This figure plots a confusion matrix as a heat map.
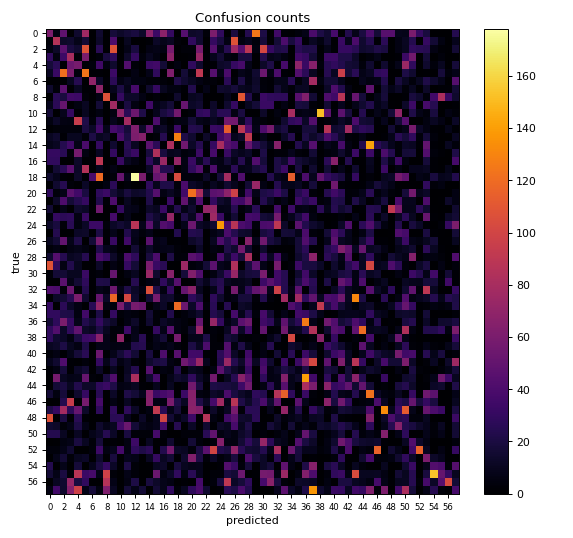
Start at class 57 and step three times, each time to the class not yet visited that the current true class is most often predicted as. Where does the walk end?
36
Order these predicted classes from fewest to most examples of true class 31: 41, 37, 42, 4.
4, 37, 42, 41
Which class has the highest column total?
26
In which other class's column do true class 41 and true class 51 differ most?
37
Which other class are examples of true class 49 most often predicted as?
11
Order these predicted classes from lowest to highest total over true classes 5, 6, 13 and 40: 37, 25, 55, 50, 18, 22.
22, 55, 50, 37, 25, 18
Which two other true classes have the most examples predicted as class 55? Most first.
8, 43
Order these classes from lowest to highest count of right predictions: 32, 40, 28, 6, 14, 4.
40, 14, 4, 6, 28, 32
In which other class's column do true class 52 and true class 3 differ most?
46
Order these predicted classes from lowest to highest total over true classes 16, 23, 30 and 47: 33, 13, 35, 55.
13, 55, 35, 33
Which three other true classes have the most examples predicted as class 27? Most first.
8, 12, 43
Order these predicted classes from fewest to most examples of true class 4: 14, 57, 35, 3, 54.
54, 57, 14, 3, 35
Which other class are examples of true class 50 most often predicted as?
47
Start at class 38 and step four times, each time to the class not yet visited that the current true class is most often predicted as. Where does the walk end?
25
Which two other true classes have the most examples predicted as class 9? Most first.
33, 2
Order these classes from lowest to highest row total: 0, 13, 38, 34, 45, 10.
38, 13, 10, 34, 45, 0
